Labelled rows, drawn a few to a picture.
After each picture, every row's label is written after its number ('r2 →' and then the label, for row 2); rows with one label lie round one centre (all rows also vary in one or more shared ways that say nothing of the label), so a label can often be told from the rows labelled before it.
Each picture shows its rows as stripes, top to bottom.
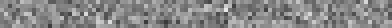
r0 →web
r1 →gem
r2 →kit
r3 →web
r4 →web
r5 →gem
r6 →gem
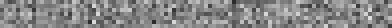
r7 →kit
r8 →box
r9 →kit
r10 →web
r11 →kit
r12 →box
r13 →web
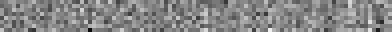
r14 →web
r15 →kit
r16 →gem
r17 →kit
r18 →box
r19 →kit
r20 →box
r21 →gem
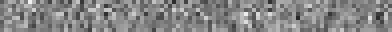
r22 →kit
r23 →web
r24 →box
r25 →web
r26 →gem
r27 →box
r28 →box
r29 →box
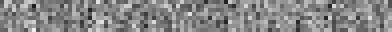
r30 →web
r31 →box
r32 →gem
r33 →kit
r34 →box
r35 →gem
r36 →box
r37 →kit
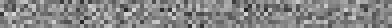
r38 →gem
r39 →kit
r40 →gem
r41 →box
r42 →box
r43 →kit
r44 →gem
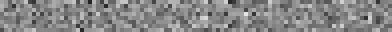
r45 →box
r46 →web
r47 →gem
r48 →web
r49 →kit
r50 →kit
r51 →box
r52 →box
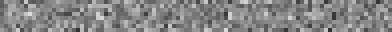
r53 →box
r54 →kit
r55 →web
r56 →web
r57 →gem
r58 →box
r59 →kit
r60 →gem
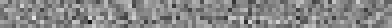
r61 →gem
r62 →kit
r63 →box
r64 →web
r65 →gem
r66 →box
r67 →kit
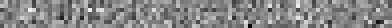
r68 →web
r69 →web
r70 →kit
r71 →gem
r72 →gem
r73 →kit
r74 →kit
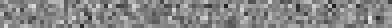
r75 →web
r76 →web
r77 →box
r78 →gem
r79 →kit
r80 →box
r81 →box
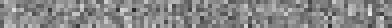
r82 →box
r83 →kit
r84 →gem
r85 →kit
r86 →box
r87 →box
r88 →web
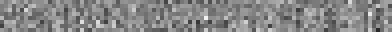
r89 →gem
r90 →web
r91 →box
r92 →kit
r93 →gem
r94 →web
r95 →kit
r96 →gem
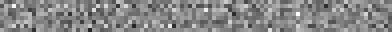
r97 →gem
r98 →box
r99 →box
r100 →web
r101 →web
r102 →gem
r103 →kit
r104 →web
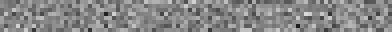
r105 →kit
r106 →web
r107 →gem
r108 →web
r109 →web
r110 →web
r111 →gem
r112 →box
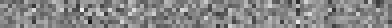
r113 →kit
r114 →web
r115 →web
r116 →gem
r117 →gem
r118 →web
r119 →gem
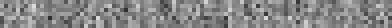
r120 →gem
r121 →gem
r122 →gem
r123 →gem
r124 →web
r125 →kit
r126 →web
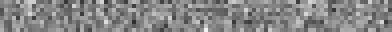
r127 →gem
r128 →kit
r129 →web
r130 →kit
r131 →kit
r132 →gem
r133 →gem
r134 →gem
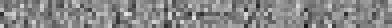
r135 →kit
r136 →kit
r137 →gem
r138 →box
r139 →kit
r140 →web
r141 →gem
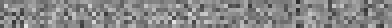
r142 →kit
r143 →box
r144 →gem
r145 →kit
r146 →kit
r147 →box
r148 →box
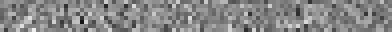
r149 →box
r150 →web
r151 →kit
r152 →kit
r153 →kit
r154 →kit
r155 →gem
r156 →gem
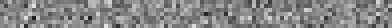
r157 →box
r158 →kit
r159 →web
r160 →web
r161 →box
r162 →box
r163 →kit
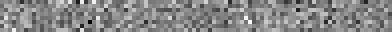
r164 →box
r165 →box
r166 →gem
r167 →web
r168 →box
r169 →web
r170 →box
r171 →web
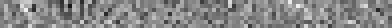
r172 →gem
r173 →web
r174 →box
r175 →web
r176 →web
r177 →web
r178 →kit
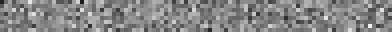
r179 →kit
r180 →kit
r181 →web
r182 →kit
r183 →web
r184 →box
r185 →kit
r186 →web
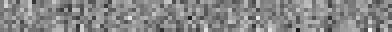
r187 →kit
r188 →web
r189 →kit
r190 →web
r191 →gem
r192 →kit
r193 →web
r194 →gem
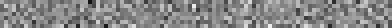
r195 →web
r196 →web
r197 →kit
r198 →box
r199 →gem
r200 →web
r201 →web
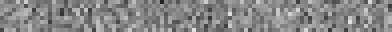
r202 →gem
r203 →web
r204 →web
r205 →gem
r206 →box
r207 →kit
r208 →web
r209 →kit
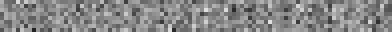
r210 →gem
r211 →web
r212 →gem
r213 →box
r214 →box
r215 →gem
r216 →kit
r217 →kit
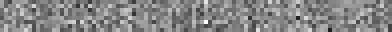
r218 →gem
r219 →gem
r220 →box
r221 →gem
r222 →kit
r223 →kit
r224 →web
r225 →gem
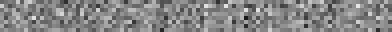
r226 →gem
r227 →gem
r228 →web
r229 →gem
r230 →gem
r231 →gem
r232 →gem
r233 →gem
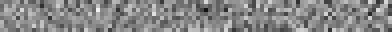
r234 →gem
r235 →web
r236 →web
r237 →web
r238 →kit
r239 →gem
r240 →gem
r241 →kit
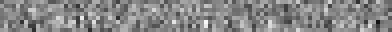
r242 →web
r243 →gem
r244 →web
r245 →kit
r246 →web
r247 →box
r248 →box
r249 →web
